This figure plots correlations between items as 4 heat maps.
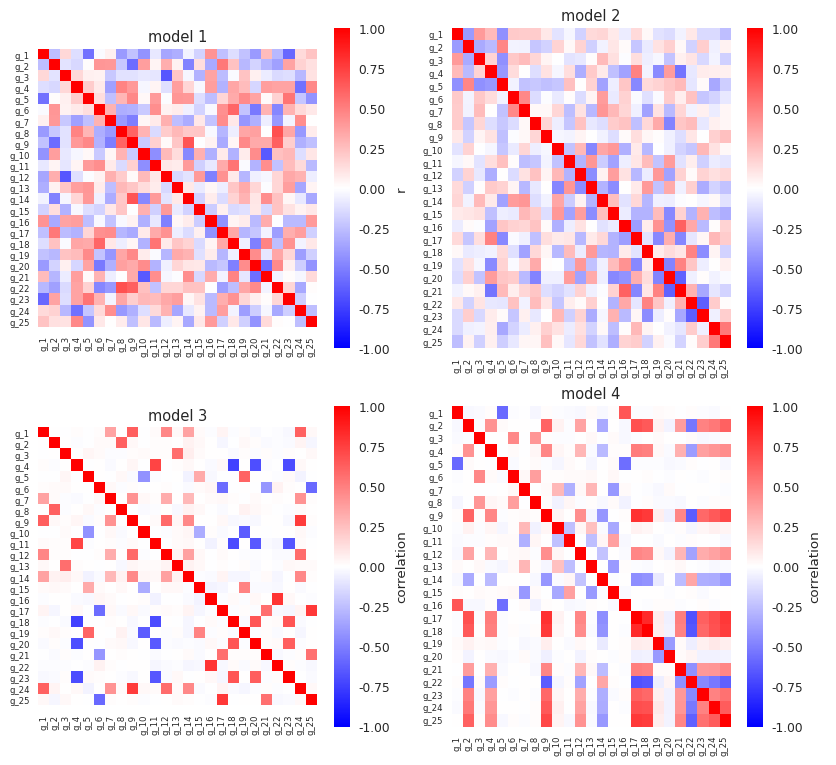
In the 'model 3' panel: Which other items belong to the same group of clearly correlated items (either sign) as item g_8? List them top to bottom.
g_2
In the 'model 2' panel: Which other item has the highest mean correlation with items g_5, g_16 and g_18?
g_21
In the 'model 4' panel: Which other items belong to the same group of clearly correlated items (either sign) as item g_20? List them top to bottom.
g_19
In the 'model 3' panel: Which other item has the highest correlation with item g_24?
g_9
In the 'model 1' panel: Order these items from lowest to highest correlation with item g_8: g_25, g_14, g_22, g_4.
g_25, g_14, g_4, g_22
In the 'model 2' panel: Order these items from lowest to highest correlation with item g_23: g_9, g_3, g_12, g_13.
g_13, g_3, g_9, g_12
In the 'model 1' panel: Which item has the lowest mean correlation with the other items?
g_1
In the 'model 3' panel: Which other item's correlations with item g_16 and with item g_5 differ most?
g_22
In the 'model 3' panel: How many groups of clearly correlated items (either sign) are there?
7
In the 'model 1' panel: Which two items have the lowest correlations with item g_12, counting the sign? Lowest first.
g_3, g_16
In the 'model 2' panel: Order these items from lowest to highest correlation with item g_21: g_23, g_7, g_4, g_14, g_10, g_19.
g_4, g_23, g_10, g_14, g_7, g_19
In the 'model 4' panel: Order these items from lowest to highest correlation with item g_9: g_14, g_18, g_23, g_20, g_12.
g_14, g_20, g_12, g_23, g_18
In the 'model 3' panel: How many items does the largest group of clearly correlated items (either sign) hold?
6
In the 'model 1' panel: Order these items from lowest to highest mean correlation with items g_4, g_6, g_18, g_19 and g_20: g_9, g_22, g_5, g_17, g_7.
g_7, g_17, g_22, g_9, g_5
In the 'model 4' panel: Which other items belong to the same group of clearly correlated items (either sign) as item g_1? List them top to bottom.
g_5, g_16
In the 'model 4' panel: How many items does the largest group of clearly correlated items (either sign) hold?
12
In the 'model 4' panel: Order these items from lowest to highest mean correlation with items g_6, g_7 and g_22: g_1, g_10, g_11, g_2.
g_2, g_11, g_1, g_10
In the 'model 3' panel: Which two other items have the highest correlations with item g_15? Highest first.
g_19, g_5
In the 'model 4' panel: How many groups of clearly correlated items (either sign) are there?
5
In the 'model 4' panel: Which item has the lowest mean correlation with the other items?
g_22
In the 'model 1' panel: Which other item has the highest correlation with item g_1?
g_16
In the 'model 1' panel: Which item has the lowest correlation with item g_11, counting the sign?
g_10
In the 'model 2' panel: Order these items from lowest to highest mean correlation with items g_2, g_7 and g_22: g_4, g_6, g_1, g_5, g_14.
g_4, g_1, g_5, g_14, g_6
